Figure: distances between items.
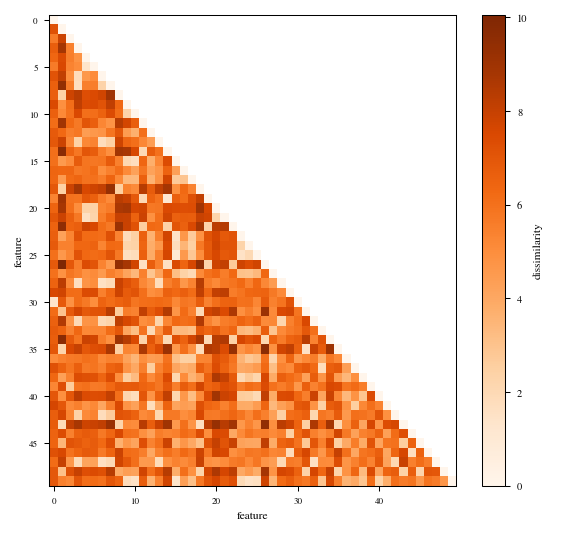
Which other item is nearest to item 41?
12
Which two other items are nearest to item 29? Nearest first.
46, 44
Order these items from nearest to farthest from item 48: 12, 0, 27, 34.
27, 12, 0, 34
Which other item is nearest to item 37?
33
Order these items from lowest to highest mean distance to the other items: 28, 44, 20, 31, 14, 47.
47, 28, 44, 31, 14, 20
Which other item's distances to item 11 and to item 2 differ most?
26
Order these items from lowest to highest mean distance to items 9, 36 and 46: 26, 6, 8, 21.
6, 8, 26, 21
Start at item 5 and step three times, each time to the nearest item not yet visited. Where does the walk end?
20
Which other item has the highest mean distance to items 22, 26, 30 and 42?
1
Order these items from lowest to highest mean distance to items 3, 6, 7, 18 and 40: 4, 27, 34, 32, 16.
32, 27, 16, 4, 34
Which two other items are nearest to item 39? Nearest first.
2, 30
